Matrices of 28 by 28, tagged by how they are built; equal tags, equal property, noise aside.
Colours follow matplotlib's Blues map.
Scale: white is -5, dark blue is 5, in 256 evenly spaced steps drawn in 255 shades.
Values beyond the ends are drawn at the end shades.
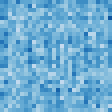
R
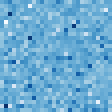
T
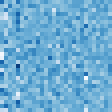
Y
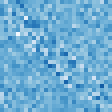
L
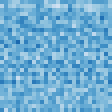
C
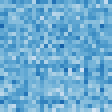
R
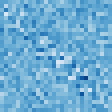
L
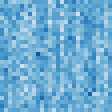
R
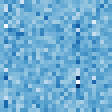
Y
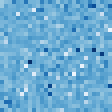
T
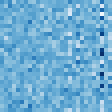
Y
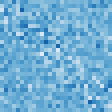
L
